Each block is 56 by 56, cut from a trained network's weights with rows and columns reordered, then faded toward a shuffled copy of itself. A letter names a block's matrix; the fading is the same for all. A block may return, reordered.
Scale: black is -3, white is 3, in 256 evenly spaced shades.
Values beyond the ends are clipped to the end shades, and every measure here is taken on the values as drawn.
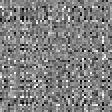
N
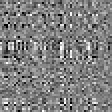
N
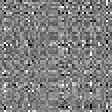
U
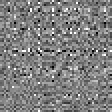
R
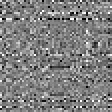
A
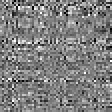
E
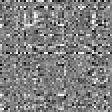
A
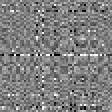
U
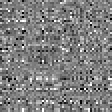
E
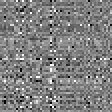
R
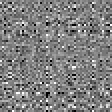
N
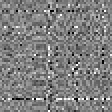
U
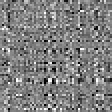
N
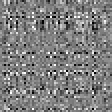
N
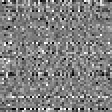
A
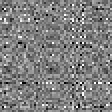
R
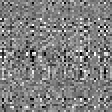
N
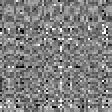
U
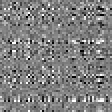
N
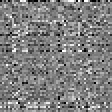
A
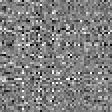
E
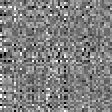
R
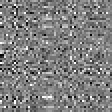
E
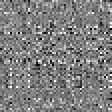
E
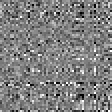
N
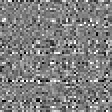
A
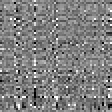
R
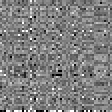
U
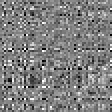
N
